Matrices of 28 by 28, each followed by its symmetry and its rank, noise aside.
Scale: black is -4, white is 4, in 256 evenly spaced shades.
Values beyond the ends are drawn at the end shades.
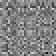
no symmetry, rank four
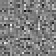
antisymmetric, rank six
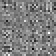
antisymmetric, rank six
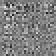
antisymmetric, rank four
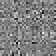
no symmetry, rank six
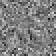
antisymmetric, rank six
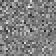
no symmetry, rank six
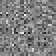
no symmetry, rank four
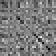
symmetric, rank four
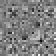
symmetric, rank six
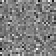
antisymmetric, rank six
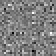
antisymmetric, rank four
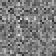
symmetric, rank five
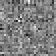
antisymmetric, rank six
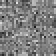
antisymmetric, rank six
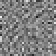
antisymmetric, rank four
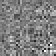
symmetric, rank six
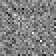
symmetric, rank six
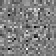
no symmetry, rank five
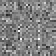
no symmetry, rank six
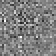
no symmetry, rank five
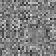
antisymmetric, rank six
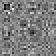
symmetric, rank four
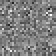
no symmetry, rank five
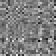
antisymmetric, rank four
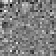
antisymmetric, rank four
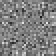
symmetric, rank five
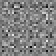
no symmetry, rank four
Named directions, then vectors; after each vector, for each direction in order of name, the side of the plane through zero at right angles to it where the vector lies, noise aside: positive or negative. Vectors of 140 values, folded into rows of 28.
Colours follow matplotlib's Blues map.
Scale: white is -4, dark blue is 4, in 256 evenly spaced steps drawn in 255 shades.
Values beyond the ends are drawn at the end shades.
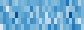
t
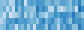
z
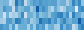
negative, positive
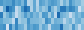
negative, negative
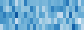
positive, negative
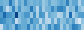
positive, negative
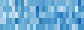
negative, positive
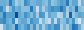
positive, negative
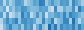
positive, positive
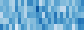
negative, positive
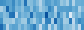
negative, negative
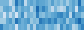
negative, positive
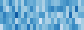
positive, negative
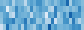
positive, positive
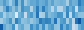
negative, positive
